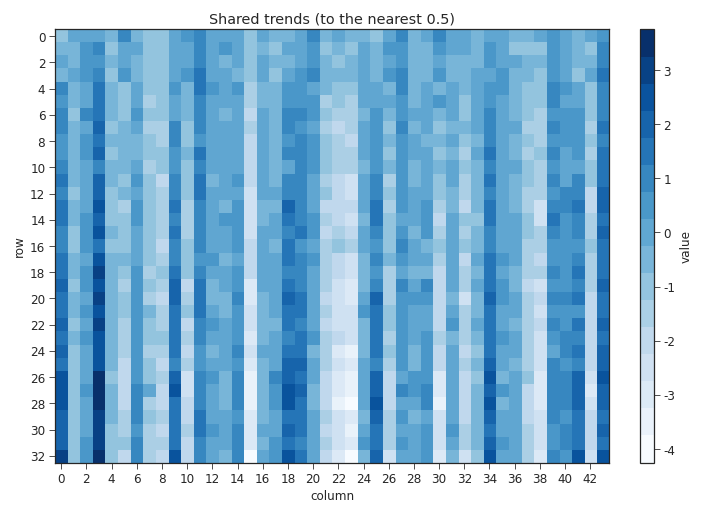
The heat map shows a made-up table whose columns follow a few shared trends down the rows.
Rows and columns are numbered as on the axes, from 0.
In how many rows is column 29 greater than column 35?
11
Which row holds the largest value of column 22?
0
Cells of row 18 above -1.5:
33
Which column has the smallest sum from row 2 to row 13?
15
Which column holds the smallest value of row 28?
23
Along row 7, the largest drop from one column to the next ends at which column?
4
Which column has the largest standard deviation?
30
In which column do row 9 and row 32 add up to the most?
3
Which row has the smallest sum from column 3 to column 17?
25
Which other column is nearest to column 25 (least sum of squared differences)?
41
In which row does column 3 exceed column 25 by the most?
18
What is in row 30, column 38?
-2.5
